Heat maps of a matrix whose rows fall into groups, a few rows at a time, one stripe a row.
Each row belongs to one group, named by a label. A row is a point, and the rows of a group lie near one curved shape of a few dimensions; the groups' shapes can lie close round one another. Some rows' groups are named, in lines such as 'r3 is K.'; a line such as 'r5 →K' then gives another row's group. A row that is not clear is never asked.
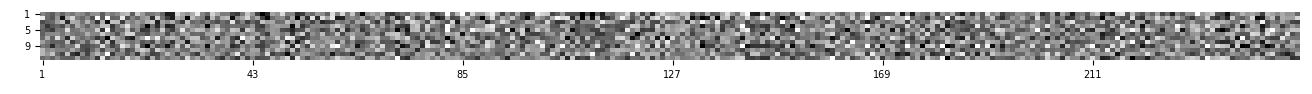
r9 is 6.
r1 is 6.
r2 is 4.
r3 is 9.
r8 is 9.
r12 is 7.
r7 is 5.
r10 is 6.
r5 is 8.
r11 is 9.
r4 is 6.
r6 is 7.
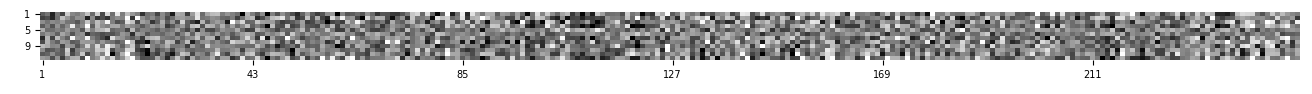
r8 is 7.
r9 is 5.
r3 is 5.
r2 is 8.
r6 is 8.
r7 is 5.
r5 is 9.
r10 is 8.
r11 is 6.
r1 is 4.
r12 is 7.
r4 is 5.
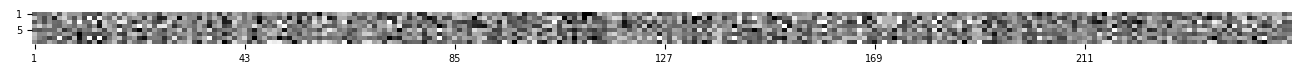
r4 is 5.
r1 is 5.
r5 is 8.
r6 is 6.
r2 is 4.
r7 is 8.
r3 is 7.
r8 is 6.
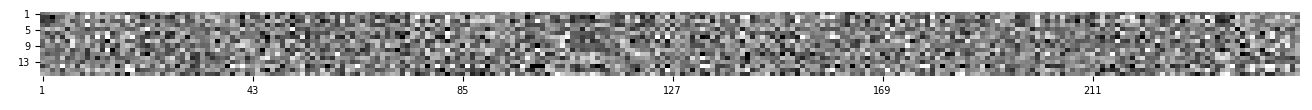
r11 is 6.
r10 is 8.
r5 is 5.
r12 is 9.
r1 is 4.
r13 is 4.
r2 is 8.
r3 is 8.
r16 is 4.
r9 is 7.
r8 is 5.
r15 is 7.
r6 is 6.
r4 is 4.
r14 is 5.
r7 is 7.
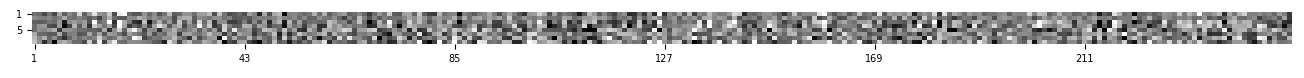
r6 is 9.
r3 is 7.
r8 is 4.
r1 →7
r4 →7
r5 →5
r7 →5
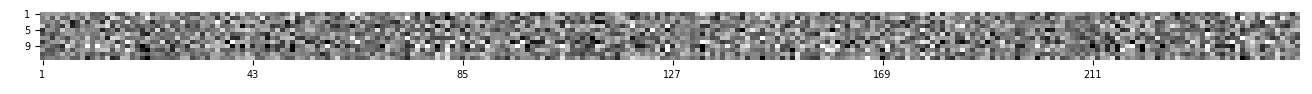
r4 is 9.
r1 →5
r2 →5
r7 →5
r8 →5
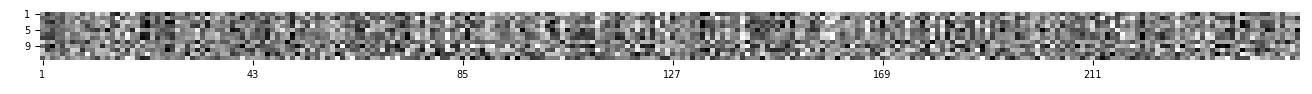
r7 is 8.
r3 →6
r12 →7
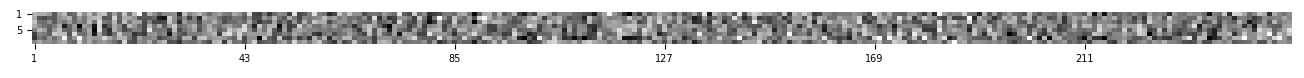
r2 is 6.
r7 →5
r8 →4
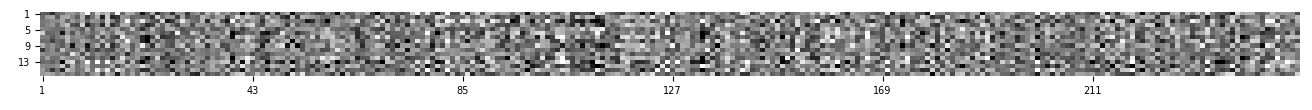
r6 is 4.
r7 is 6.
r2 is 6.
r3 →5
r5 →4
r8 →8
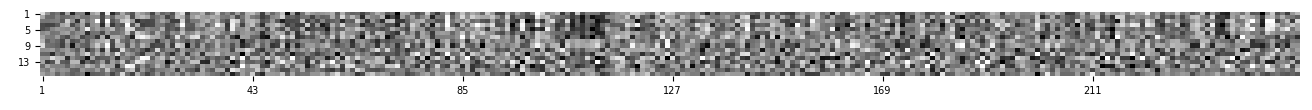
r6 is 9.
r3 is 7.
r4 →8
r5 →5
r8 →9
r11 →4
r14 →7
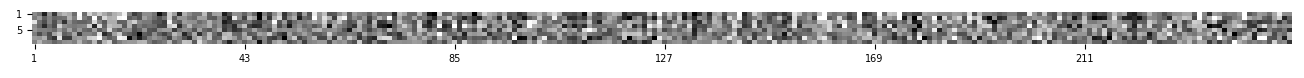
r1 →7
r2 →7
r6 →6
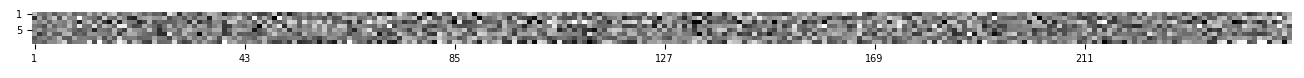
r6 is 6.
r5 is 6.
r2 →5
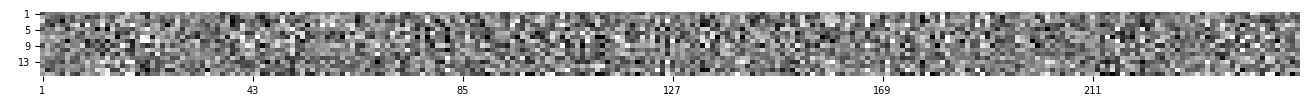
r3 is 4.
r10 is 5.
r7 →5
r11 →6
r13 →7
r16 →7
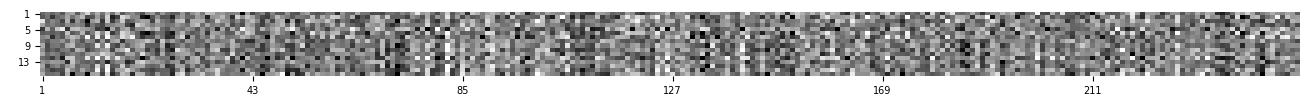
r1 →4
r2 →6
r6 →6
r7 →7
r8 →9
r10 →6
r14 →6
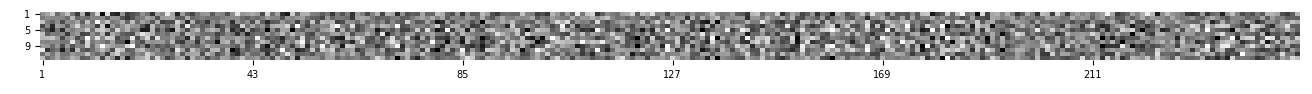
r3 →4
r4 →7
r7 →5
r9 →7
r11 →5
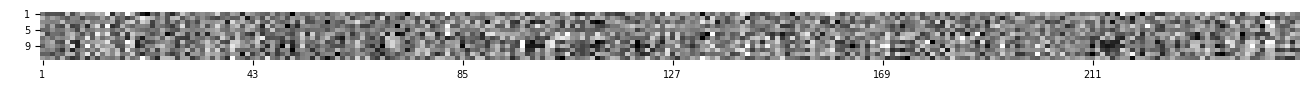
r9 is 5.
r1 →8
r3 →5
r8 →7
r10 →7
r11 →4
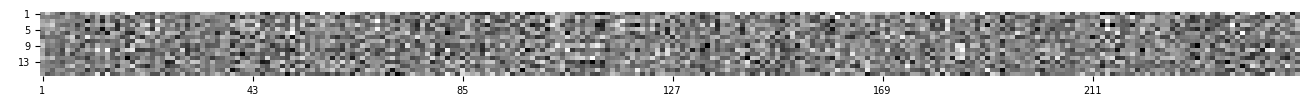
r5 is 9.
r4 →5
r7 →4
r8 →6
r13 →6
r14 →7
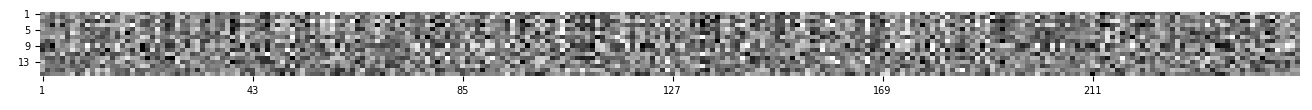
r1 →7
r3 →6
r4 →7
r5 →6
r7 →5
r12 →6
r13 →4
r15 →9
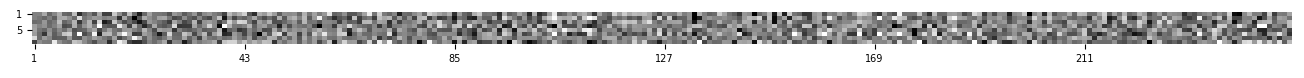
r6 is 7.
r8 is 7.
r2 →4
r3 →6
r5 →4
